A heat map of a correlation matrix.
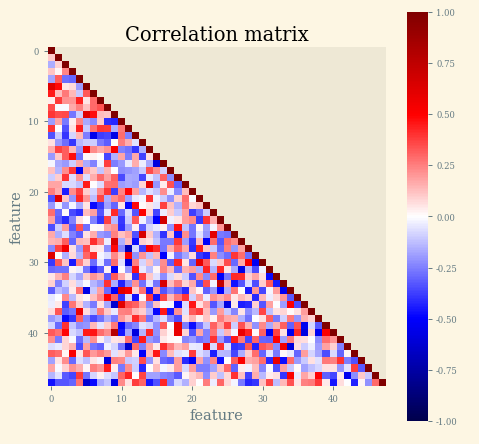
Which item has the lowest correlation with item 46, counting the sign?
42
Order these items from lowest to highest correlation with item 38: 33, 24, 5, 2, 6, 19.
2, 6, 5, 33, 19, 24
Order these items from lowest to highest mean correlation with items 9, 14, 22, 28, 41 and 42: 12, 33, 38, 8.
38, 12, 8, 33
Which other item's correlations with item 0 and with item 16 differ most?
29
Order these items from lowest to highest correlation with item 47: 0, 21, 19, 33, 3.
0, 3, 19, 21, 33
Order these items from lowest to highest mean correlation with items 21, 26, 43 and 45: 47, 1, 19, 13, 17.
47, 13, 17, 19, 1
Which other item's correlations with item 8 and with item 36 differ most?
10
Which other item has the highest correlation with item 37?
4
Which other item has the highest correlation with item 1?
21
